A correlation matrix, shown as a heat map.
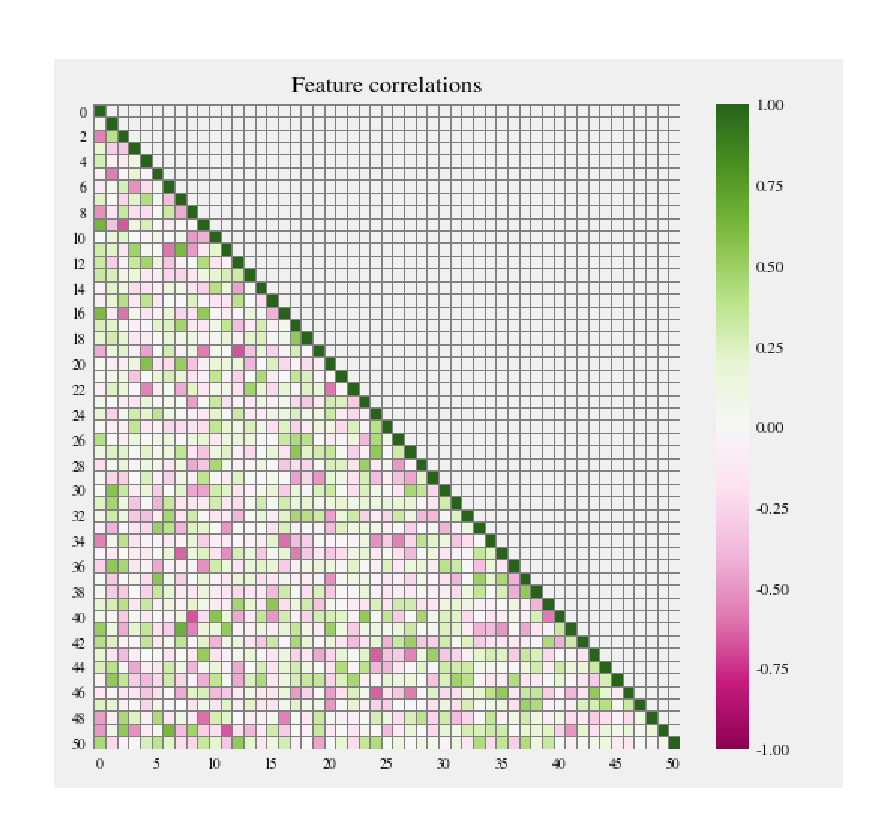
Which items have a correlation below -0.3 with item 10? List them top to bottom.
8, 9, 42, 46
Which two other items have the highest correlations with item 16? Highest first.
0, 9
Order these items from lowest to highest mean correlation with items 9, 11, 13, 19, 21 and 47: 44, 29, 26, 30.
29, 30, 26, 44
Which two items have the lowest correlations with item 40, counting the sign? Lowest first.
8, 39
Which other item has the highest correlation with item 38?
37
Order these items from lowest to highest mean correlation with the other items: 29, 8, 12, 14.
8, 29, 12, 14
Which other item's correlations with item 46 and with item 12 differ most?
24
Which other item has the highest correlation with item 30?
1
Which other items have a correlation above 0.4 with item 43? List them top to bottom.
9, 29, 46
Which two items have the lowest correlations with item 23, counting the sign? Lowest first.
8, 26
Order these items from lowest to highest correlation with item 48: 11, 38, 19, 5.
38, 11, 19, 5
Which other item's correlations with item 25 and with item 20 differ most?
22
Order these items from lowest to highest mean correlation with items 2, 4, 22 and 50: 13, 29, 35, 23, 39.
29, 23, 35, 13, 39
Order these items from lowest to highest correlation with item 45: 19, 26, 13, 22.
26, 13, 19, 22
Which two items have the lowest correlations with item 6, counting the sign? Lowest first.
11, 3
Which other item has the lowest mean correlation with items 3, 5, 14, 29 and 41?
49
